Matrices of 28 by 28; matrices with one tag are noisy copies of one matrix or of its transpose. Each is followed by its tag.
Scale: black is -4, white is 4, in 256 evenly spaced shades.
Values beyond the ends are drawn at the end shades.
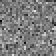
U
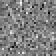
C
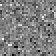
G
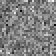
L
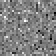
G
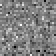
G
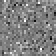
G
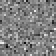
U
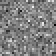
L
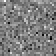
G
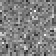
U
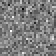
C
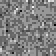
L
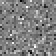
U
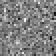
G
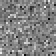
L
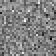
G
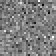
C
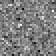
G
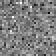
C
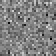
G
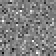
C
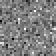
U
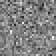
C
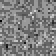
U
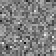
U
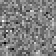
C
